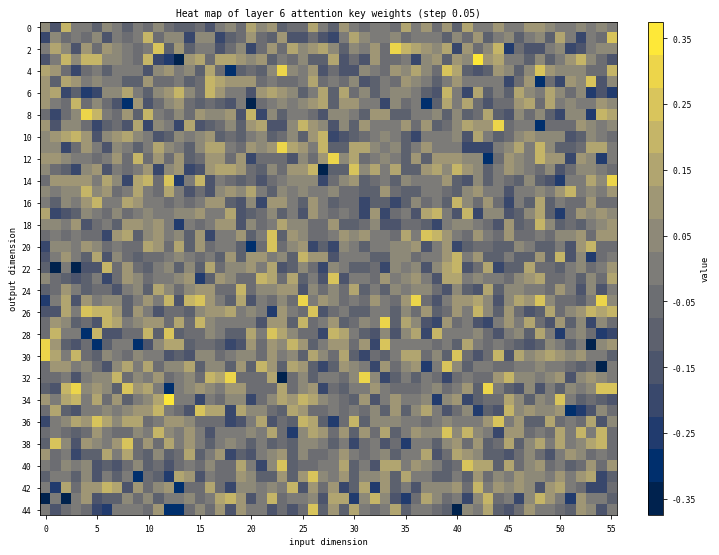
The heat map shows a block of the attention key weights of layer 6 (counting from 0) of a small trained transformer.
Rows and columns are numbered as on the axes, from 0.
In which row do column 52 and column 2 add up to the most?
3
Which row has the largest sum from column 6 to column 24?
6
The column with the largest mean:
26
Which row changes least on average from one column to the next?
15
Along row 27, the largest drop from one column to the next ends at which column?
34
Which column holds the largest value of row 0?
2
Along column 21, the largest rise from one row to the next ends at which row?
9
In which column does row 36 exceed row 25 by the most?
44
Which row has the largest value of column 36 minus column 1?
22
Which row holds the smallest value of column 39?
32
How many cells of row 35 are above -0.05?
33
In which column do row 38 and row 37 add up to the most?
54
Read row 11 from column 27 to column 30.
0.2 -0.1 -0.1 0.15
